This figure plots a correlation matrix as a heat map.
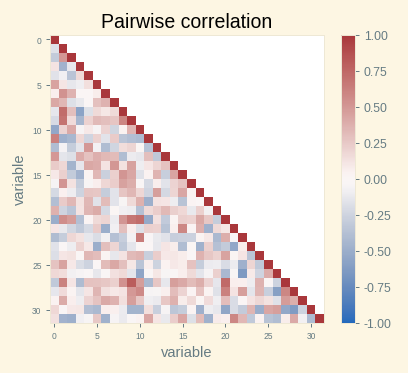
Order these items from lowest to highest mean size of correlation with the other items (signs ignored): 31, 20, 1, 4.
4, 31, 1, 20
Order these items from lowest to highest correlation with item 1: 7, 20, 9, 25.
7, 25, 20, 9
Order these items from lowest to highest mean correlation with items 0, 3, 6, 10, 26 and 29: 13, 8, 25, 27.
8, 27, 25, 13
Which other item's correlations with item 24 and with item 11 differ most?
20
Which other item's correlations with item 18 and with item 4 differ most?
2
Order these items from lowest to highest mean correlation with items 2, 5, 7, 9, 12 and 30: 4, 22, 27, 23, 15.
22, 23, 4, 15, 27
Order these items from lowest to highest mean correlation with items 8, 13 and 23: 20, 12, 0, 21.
21, 12, 20, 0
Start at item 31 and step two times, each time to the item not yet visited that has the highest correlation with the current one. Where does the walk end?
15
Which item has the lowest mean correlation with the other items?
30
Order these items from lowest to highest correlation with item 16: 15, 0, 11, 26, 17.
11, 0, 17, 26, 15
